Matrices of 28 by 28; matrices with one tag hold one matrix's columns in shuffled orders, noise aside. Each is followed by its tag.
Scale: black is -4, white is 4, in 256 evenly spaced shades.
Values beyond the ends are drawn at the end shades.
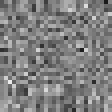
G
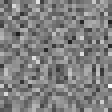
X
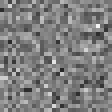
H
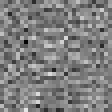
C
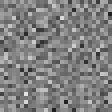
C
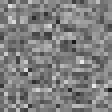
H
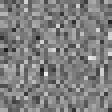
X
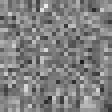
G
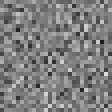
H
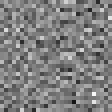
C
